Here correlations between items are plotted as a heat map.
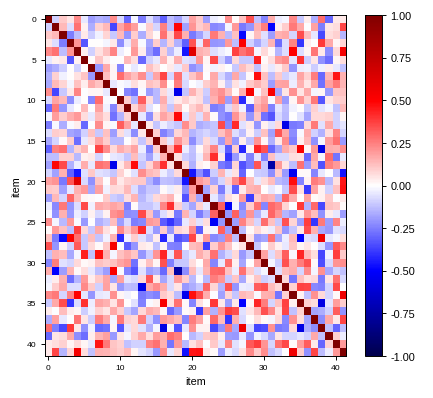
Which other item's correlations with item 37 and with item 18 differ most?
31
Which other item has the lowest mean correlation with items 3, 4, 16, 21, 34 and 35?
19
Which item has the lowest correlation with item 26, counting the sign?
21
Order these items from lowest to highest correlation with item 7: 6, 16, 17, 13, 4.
6, 17, 4, 13, 16
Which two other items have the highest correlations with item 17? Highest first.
23, 39
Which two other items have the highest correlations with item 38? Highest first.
27, 3
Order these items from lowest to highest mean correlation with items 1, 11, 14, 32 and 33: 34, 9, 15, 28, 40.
9, 28, 34, 15, 40
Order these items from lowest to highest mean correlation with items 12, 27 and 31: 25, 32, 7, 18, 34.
18, 32, 7, 25, 34
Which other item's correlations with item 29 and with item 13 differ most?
33
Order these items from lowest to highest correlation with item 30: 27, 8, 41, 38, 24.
38, 27, 24, 8, 41
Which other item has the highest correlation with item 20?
4
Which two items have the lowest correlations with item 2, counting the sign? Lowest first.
27, 38
